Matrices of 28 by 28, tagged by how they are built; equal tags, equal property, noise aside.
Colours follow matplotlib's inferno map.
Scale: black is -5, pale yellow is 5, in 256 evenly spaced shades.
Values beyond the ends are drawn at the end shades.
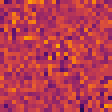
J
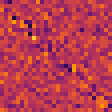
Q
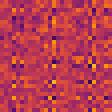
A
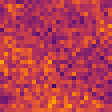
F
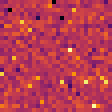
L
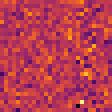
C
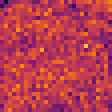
F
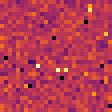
L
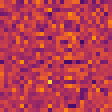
A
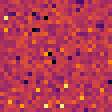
L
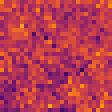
F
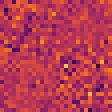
J
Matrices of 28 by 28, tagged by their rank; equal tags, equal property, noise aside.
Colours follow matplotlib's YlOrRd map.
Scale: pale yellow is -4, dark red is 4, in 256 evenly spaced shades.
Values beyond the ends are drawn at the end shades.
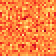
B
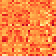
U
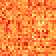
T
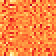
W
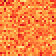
B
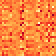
U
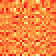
U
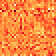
T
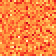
B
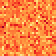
B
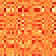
U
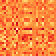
U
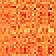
W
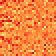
T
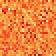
B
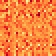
W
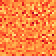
B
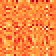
U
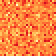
T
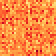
T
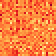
T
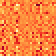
W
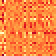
U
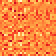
W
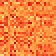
W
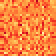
W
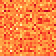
T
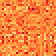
T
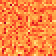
T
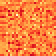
B
